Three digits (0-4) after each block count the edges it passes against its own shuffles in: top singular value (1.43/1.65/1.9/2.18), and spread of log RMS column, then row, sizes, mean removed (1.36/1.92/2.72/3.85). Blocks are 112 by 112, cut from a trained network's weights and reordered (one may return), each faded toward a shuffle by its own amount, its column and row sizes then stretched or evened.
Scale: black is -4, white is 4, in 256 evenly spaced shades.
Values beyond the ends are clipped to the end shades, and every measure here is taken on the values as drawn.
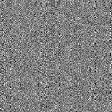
4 3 0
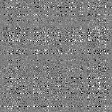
0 3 4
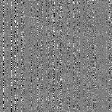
2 4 1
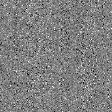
1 2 0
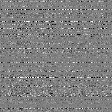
2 1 4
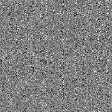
1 3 1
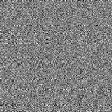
4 0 3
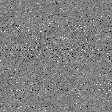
0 0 2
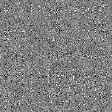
1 3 2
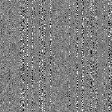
2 4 0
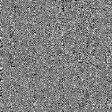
1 3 2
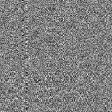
4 2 1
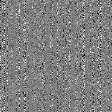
1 4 1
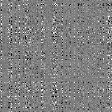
1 4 3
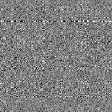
4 2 3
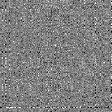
3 2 1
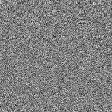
3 0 1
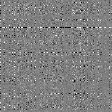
3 3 3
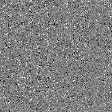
0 2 1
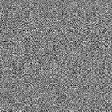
4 1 3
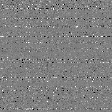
1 1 3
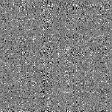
1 3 3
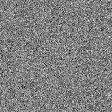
2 0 1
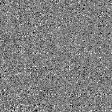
0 2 2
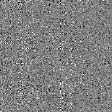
1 3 2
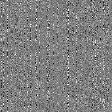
0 4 0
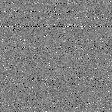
2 0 2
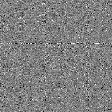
2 1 1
